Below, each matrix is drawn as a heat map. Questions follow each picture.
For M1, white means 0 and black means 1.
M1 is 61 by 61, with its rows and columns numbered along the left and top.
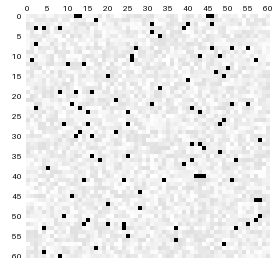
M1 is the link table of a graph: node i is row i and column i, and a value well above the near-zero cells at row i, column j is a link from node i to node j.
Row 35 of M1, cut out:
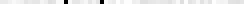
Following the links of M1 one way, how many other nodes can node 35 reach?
7
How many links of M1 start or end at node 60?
1
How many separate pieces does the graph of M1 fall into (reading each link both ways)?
3
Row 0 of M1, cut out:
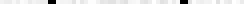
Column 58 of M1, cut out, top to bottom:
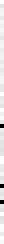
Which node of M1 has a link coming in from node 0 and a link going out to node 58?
node 46
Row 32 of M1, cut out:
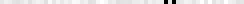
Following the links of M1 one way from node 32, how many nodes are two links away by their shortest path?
4
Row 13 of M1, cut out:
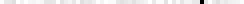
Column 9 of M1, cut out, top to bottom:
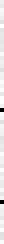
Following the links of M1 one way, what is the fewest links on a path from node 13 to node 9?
2
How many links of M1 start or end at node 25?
4
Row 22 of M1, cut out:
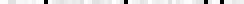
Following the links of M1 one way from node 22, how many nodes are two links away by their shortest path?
6
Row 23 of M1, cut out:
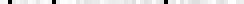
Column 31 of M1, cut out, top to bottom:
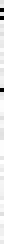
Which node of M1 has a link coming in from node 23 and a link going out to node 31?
node 2
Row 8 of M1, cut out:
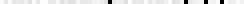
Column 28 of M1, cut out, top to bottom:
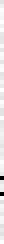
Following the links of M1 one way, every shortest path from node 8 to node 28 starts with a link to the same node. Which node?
node 27
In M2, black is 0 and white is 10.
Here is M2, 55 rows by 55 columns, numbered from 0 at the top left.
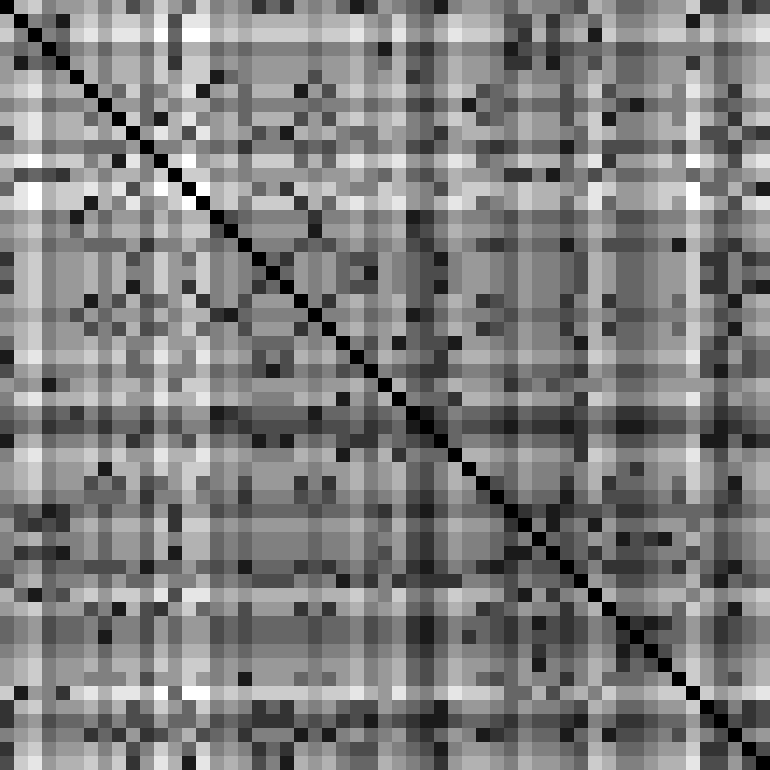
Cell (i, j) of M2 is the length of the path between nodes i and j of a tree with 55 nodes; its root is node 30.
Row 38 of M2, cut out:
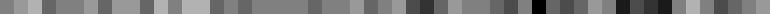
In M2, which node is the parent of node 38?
44
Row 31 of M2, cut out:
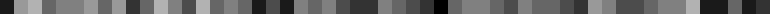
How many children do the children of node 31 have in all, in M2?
3
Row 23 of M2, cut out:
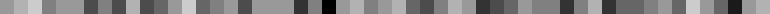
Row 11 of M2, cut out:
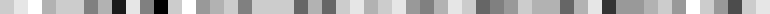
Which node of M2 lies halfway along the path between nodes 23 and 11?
43
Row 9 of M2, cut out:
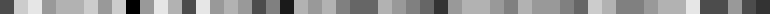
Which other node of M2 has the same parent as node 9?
54
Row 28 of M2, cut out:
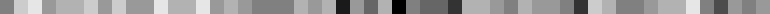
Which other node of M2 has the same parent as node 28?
32
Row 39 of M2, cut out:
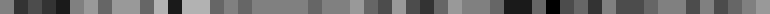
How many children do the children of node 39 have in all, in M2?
2
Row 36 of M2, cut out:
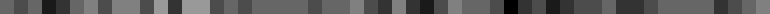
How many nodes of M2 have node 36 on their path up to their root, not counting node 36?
10
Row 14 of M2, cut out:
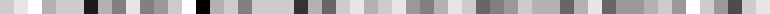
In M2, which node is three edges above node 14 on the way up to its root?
52
